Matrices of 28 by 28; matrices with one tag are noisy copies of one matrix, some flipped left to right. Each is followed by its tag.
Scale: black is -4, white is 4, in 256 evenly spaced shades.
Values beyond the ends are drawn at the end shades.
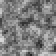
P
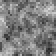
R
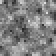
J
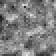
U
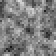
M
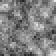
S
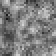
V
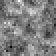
M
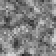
P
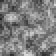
U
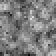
S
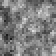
V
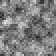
J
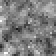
R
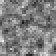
P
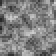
U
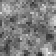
R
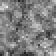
S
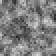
J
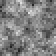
M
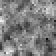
R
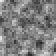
P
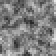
P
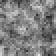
V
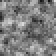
J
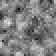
J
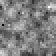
S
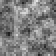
M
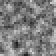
P
